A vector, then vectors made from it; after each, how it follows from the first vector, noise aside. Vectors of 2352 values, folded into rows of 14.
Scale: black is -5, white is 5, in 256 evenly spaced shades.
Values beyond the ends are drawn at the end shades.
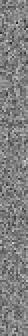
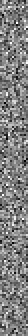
negated, scaled up.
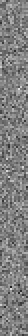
wrapped around.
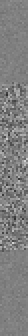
partly zeroed.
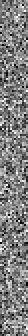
wrapped around, scaled up.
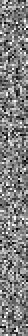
negated, scaled up.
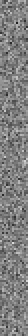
copied.
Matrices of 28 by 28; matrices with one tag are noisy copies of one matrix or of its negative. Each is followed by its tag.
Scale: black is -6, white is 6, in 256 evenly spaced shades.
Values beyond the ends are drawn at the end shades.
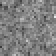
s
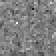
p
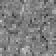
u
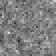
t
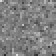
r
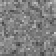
p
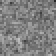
t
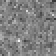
t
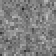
u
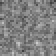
p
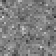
s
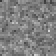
r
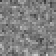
r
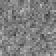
u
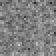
p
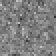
s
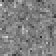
s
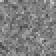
r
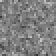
r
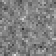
s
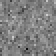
u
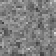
p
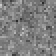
s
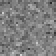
p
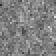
s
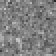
t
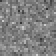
r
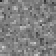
r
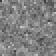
r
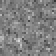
t
